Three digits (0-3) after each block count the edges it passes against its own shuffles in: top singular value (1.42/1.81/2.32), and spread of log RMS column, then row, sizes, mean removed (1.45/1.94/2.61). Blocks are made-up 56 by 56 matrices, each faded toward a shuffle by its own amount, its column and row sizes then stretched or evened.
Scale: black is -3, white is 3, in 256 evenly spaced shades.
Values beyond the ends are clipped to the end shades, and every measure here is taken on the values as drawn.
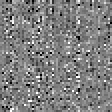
2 3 0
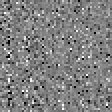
1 2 0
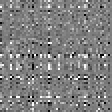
3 3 3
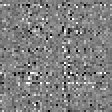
2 2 2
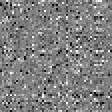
2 2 1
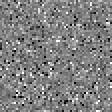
0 0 1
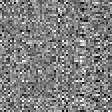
2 2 1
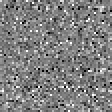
1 0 1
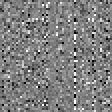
2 3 1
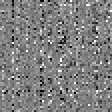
1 3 1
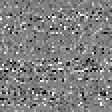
1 0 3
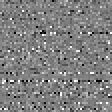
0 0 3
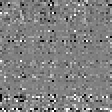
1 2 3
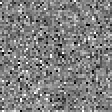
0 1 0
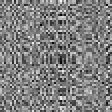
3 3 0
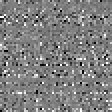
1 1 3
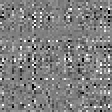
2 3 3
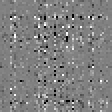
1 3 2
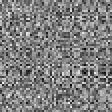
3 1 2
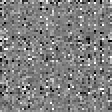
0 3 2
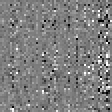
1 3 1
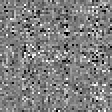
1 2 2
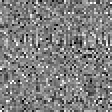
2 0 1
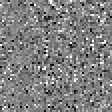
0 2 1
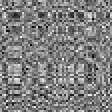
3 1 2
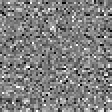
2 0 1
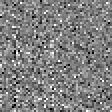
1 1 0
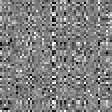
3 3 1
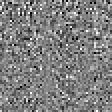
1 1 2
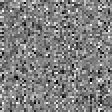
0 3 1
